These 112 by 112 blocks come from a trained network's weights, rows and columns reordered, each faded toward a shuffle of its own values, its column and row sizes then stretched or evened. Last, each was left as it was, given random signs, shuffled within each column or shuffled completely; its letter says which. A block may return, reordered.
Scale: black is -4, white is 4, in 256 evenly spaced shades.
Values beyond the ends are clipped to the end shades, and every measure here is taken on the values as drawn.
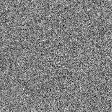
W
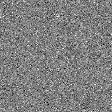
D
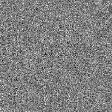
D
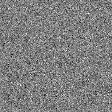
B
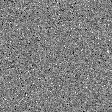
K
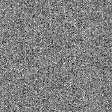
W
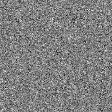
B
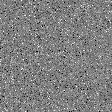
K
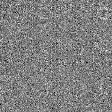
D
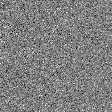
W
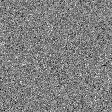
K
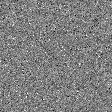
K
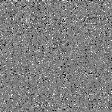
D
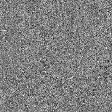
D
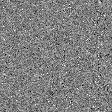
W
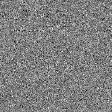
B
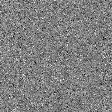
W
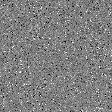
W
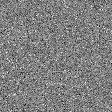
K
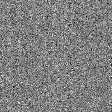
W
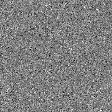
B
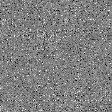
D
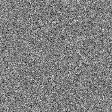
W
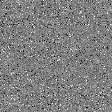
D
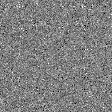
B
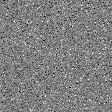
K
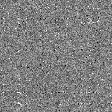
D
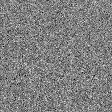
K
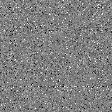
B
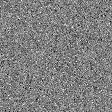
K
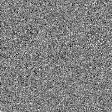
B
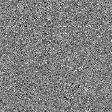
D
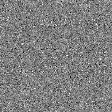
B
